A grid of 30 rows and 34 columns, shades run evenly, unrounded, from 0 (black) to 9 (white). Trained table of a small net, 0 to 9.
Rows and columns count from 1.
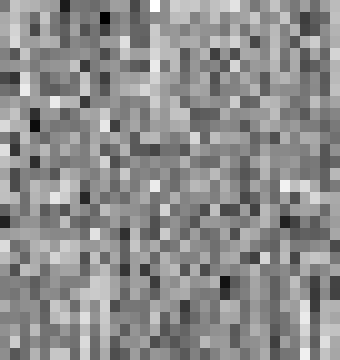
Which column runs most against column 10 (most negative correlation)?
34
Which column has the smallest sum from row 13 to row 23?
9
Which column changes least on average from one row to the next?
28
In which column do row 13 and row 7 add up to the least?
2
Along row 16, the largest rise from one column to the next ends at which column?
29
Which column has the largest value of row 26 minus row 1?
7
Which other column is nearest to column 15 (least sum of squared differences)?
21
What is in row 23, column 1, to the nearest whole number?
5
